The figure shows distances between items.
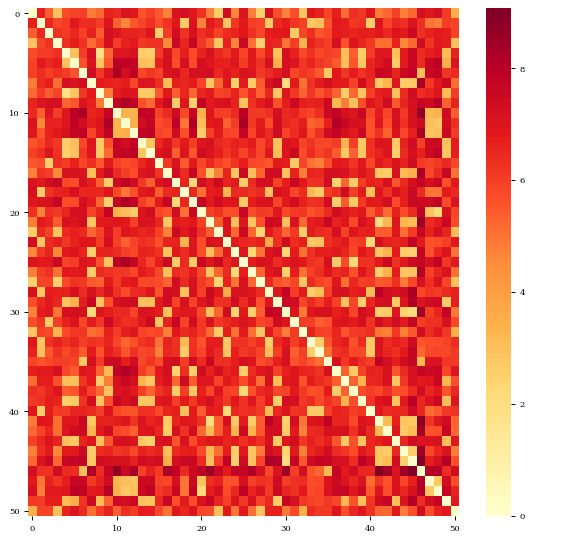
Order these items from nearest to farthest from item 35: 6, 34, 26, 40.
6, 34, 40, 26
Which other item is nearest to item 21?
41
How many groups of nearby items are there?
8
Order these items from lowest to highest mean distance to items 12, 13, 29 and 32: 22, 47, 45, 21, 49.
49, 22, 47, 21, 45
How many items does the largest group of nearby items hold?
10
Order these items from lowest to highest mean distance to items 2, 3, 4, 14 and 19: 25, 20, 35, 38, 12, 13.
13, 38, 25, 35, 20, 12
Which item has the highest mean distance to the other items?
46
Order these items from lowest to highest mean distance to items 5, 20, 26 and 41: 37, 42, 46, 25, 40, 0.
42, 0, 37, 40, 25, 46
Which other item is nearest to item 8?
4
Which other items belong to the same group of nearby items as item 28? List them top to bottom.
1, 18, 23, 33, 34, 40
